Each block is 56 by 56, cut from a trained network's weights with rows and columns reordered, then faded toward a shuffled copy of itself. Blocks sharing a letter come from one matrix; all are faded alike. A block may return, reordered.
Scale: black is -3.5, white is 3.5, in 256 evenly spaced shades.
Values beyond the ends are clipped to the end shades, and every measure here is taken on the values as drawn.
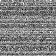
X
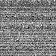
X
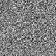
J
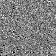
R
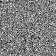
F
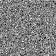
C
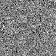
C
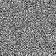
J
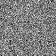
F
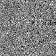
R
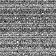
X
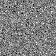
R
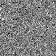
C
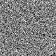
C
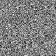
J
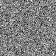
C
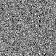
C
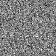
F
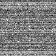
X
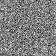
F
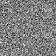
J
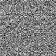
J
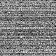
X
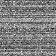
X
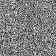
F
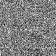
J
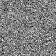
C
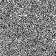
F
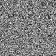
J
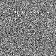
F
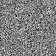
C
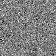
R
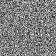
F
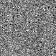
R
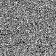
C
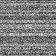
X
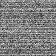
X
